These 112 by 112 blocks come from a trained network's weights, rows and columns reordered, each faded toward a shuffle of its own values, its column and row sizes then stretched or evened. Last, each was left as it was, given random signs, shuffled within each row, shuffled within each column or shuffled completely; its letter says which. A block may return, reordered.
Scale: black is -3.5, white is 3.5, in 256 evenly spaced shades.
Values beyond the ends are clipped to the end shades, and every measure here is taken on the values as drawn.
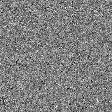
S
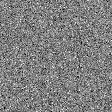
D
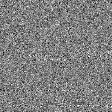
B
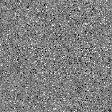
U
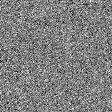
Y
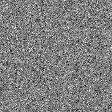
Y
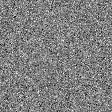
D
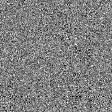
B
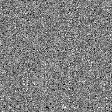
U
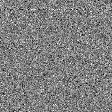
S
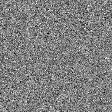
S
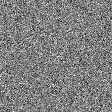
D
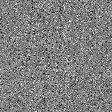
Y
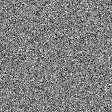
S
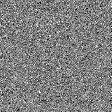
U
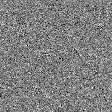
S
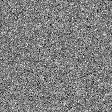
D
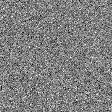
D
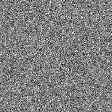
U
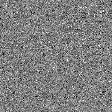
B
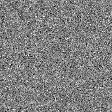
S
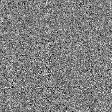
B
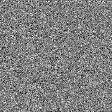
B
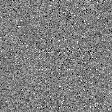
B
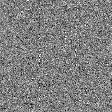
Y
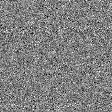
S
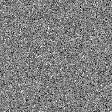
Y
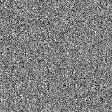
U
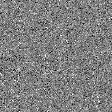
B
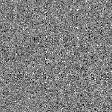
U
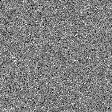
S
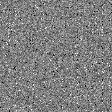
Y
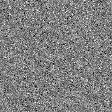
Y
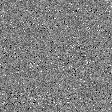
S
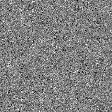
B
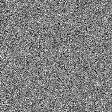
Y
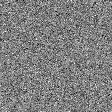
D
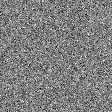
D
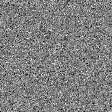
S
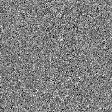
U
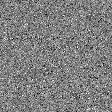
S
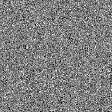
U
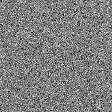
Y
